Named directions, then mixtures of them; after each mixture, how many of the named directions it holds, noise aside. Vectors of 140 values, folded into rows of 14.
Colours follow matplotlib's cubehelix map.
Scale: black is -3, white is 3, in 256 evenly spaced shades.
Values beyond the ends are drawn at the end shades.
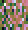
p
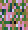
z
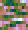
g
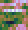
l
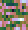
two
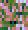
three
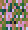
one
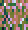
one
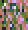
two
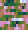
one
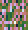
one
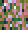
three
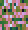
four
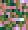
two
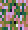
two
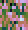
three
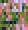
three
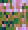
two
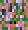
one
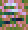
two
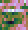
one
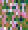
three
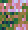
two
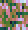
four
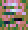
two
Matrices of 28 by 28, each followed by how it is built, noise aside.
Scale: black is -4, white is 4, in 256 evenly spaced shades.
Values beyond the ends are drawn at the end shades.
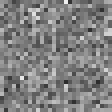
blocks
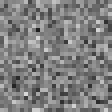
blocks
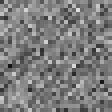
Hankel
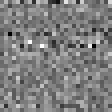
uneven rows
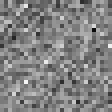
Hankel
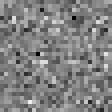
uneven rows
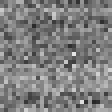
blocks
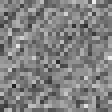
Hankel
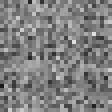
blocks
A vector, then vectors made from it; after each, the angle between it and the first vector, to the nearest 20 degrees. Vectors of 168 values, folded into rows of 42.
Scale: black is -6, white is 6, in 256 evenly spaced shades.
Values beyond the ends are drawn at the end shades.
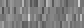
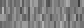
140 degrees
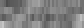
80 degrees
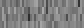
140 degrees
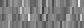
40 degrees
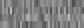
80 degrees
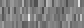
20 degrees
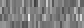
40 degrees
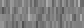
40 degrees
